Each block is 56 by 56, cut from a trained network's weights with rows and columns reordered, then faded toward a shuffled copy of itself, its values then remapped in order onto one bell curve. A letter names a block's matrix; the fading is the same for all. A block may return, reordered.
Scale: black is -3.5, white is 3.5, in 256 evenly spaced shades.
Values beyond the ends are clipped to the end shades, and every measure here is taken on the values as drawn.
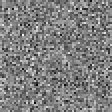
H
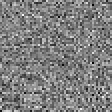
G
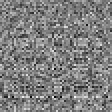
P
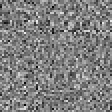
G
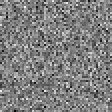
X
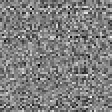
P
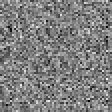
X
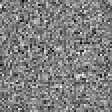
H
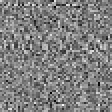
G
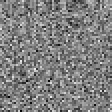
X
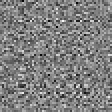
P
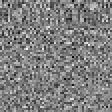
G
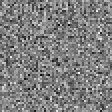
H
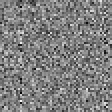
G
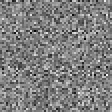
P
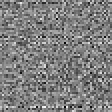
P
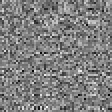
P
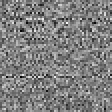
P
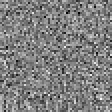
X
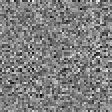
P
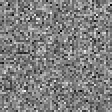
H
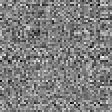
P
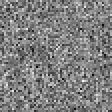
H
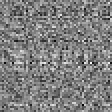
P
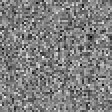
H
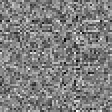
G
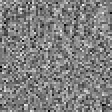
X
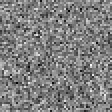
X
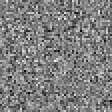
H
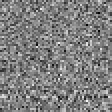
G
